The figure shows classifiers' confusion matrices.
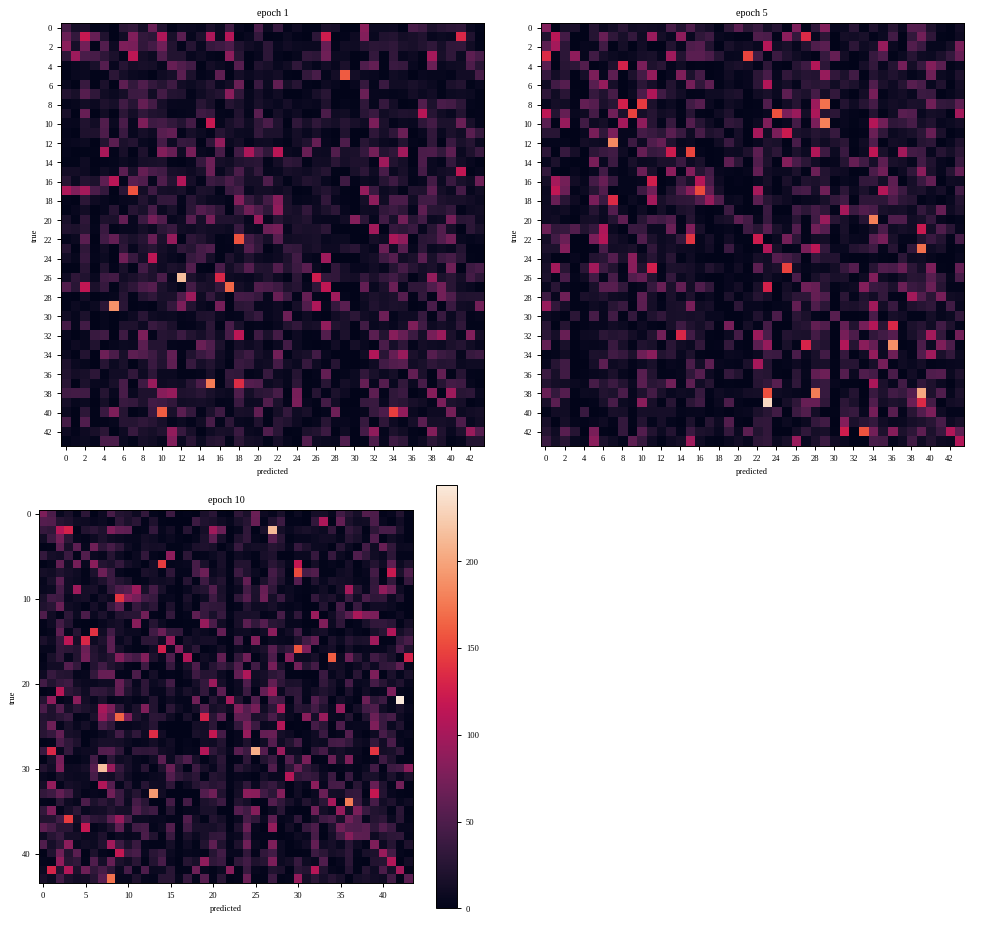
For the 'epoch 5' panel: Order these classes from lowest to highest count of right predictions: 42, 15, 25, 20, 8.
20, 15, 42, 8, 25
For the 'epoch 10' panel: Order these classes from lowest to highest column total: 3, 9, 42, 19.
42, 19, 3, 9
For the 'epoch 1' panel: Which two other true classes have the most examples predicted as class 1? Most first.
3, 17
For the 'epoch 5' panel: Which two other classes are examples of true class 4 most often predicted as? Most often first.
8, 28
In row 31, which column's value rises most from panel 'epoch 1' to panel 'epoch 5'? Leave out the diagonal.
34
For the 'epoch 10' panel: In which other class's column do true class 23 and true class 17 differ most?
34
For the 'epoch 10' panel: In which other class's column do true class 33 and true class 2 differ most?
27
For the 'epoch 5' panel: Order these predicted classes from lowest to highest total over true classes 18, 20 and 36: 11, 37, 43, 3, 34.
3, 43, 37, 11, 34
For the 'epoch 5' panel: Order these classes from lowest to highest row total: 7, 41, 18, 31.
41, 7, 31, 18
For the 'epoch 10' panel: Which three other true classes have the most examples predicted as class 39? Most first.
28, 33, 15
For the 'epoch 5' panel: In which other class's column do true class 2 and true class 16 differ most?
11
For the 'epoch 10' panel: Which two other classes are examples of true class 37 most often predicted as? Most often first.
5, 27
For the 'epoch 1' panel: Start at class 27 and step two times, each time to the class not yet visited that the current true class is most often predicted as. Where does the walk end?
7
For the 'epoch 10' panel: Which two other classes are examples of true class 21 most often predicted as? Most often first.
2, 27
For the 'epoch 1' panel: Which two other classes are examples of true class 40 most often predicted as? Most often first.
10, 34
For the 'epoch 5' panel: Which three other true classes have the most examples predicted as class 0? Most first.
3, 9, 29
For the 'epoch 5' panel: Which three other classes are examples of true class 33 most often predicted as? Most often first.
36, 27, 31
